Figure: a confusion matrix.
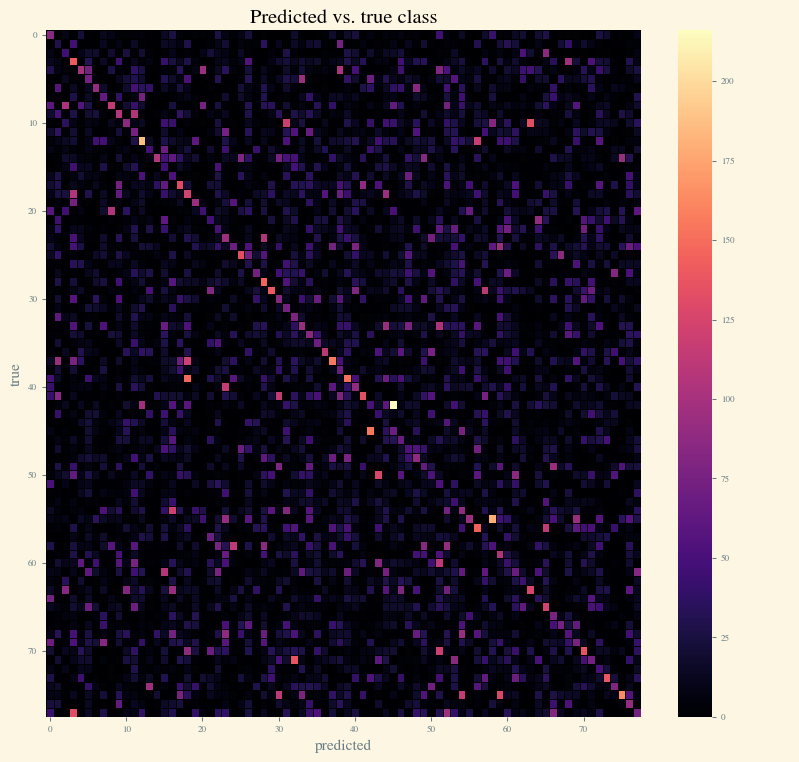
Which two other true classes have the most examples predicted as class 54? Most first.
75, 68
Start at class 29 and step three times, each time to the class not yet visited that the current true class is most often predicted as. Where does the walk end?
64
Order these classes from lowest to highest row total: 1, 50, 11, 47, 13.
1, 13, 47, 11, 50
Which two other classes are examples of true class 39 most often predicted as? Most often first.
18, 44
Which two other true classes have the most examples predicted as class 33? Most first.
5, 75
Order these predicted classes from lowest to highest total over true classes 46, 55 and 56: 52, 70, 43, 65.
52, 43, 70, 65
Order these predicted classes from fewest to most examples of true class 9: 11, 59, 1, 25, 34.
25, 59, 34, 1, 11
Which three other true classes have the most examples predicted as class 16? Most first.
54, 63, 68
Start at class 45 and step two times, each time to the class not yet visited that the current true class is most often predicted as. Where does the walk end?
12
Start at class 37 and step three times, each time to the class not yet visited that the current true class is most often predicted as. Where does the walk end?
68
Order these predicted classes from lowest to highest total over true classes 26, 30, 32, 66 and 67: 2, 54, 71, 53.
2, 53, 71, 54
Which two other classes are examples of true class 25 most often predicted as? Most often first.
67, 26
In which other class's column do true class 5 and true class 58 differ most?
24
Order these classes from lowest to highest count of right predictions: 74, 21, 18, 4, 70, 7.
21, 7, 74, 4, 18, 70
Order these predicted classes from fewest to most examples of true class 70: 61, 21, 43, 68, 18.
43, 68, 61, 21, 18
